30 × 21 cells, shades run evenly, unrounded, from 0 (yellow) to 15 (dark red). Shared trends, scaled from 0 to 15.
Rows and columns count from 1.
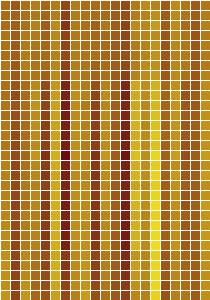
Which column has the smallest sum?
16
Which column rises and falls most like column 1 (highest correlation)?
9
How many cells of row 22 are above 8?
9
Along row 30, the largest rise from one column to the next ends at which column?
17
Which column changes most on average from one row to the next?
14
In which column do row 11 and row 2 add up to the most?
7
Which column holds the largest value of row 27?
13
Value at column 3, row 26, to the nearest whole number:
6
